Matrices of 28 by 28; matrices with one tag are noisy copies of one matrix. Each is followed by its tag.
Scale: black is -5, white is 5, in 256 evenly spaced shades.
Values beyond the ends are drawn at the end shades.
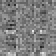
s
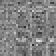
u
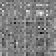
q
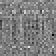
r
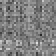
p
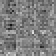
s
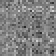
u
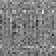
r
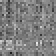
p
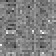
s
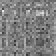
q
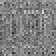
r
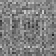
r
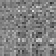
u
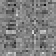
s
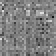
q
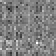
p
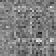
u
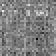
q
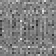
r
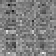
s
